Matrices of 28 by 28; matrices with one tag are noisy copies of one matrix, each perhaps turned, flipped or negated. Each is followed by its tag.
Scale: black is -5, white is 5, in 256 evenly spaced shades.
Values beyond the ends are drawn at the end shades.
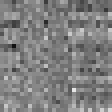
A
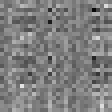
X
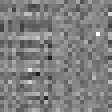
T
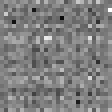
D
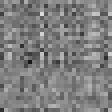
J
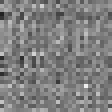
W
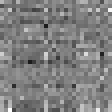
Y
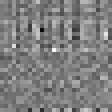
T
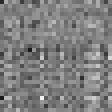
J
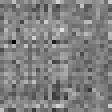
J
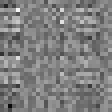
X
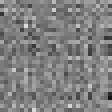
W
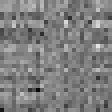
A
